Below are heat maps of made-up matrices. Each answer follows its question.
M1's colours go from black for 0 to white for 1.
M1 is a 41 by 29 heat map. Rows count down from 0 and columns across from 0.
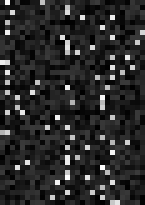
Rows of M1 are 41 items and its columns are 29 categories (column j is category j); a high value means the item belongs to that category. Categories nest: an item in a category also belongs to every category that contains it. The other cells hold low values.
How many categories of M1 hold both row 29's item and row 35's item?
2
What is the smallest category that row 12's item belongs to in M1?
0
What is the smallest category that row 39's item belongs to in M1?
10
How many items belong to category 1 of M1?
9
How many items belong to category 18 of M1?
2
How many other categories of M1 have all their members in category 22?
7
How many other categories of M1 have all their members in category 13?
8
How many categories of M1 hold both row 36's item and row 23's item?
2
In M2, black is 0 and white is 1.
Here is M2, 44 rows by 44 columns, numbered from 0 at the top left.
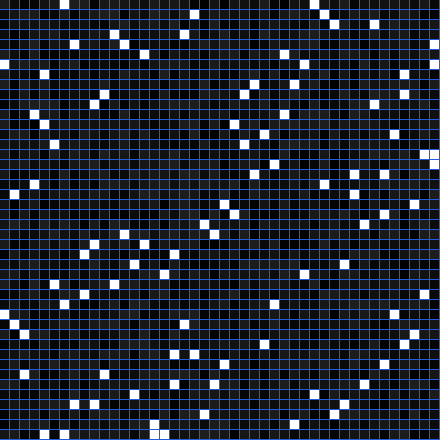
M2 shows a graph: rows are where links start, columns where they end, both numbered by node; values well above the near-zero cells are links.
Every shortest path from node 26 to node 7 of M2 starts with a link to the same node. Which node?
node 34
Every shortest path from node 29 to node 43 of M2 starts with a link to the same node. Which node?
node 42
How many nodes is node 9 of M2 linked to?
3
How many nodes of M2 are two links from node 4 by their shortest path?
5
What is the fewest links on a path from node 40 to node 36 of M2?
7
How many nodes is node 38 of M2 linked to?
3
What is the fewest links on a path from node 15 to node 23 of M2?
4
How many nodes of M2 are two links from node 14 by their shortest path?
2
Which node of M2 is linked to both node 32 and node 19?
node 1
